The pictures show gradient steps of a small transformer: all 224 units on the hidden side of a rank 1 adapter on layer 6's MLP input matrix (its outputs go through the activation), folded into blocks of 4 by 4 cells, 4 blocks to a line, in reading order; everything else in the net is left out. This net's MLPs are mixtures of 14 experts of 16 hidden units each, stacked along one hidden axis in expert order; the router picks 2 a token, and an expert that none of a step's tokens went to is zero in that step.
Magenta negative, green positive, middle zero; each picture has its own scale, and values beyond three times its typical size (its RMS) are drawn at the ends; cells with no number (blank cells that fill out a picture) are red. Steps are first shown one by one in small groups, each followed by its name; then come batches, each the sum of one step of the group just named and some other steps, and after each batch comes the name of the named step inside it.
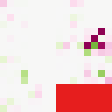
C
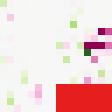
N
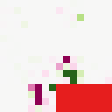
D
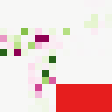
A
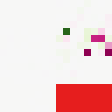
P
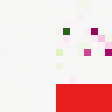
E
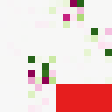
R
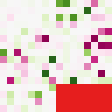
A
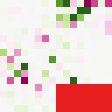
A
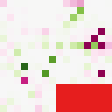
C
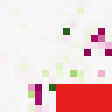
P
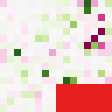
C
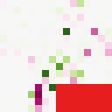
E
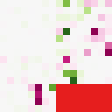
D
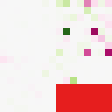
E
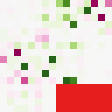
A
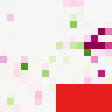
N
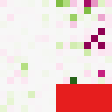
C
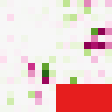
N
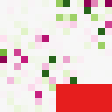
A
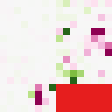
D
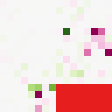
E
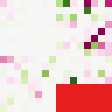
C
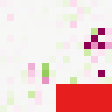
N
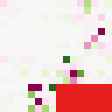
C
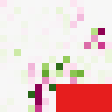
C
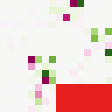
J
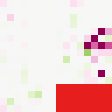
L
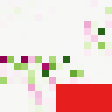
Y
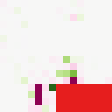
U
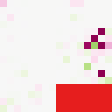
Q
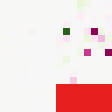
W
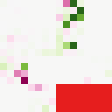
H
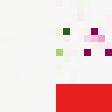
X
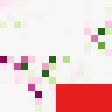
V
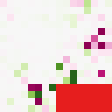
L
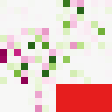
Y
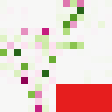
H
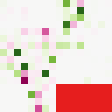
H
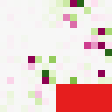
J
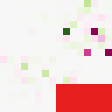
W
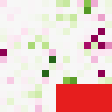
Q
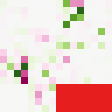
H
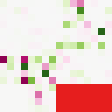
Y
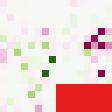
L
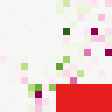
W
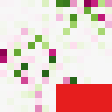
V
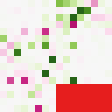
H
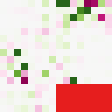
H
